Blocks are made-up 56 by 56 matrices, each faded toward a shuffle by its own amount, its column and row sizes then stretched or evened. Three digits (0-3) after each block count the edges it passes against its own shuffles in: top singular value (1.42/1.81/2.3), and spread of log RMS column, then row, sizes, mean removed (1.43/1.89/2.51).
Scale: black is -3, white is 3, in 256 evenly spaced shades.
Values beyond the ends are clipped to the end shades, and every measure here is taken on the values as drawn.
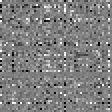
2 3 3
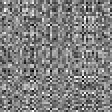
3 3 2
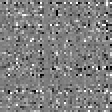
0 3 3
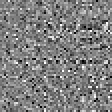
2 2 1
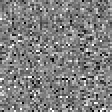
1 1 1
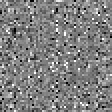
2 2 0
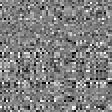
3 0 3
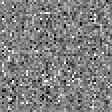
0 2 0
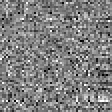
2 1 2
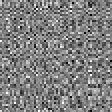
3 2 0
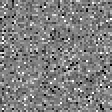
1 1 0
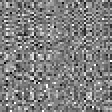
3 2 0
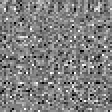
2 0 2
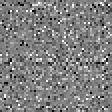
2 0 1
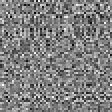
3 0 3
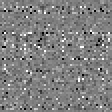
0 1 3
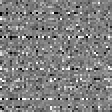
1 1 3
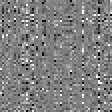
3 3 1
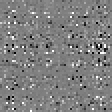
1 2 3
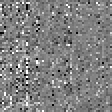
1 3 0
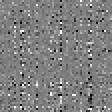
1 3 2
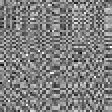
3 1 0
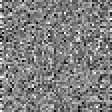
2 2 0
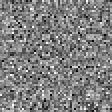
2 0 1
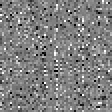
1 3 0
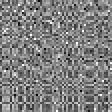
3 0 0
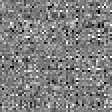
2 2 2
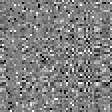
3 1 1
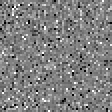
0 0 0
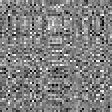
3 2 2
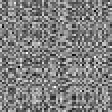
3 0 1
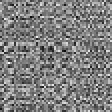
3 1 2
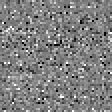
0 0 2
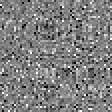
2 0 0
